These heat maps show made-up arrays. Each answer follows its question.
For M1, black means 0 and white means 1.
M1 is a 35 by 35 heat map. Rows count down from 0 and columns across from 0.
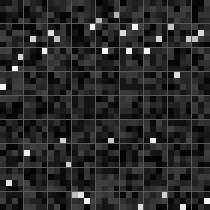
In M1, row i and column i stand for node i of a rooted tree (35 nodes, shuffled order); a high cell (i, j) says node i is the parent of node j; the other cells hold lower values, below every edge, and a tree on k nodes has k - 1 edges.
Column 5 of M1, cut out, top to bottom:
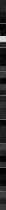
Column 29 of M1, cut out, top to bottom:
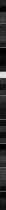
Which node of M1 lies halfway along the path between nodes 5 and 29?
32
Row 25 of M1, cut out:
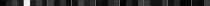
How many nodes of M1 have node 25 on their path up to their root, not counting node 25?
4
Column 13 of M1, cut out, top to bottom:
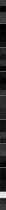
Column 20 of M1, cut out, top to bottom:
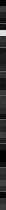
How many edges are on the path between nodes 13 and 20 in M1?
4
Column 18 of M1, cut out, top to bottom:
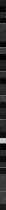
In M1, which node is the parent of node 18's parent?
34
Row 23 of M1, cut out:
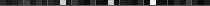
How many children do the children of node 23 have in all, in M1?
1
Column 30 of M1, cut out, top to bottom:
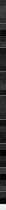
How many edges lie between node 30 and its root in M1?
4
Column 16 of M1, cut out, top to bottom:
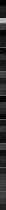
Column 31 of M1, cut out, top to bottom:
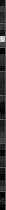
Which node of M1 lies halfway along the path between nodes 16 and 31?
9
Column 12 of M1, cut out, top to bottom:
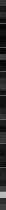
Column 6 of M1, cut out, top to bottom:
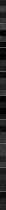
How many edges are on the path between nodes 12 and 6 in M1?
2
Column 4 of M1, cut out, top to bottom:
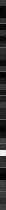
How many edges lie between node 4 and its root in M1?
6
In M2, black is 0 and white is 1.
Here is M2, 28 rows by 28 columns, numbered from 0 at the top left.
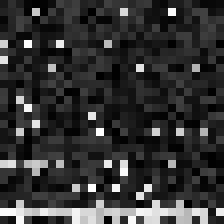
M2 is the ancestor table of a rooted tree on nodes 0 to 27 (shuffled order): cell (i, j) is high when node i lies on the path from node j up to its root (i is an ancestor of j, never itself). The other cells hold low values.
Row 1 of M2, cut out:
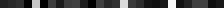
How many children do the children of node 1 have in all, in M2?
1
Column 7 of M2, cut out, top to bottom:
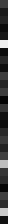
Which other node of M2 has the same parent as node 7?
13
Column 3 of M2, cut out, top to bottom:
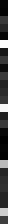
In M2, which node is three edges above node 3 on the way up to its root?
20
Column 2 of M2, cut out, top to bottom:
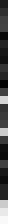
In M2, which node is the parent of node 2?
12
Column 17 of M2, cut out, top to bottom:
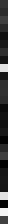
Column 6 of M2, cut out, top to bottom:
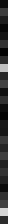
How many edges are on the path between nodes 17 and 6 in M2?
3
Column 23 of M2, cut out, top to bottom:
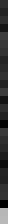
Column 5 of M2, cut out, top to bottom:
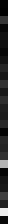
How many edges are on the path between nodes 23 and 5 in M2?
4
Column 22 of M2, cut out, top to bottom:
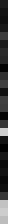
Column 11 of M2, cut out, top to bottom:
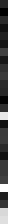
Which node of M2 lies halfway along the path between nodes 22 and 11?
27
